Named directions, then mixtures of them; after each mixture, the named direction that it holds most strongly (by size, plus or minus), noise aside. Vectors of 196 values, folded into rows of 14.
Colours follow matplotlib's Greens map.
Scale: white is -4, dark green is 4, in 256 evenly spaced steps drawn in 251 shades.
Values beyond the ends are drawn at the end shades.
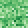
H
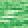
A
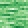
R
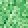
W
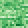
H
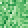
W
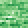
A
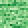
R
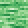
R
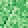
W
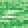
A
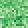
H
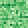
W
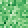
W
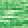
A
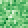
W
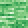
R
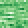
R
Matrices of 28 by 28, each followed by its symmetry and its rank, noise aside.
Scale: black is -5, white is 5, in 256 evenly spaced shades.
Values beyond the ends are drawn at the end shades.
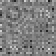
symmetric, rank four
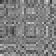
no symmetry, rank four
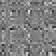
antisymmetric, rank four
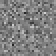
antisymmetric, rank six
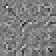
symmetric, rank six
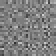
antisymmetric, rank four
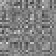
symmetric, rank three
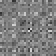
symmetric, rank three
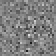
no symmetry, rank six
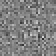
no symmetry, rank six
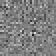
antisymmetric, rank six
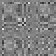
symmetric, rank three
